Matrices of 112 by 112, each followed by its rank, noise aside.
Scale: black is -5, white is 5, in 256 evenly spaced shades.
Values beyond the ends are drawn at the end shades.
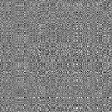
four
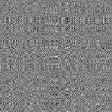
five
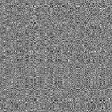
seven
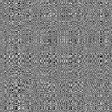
four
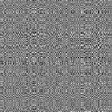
four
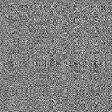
eight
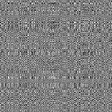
five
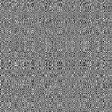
five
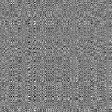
five
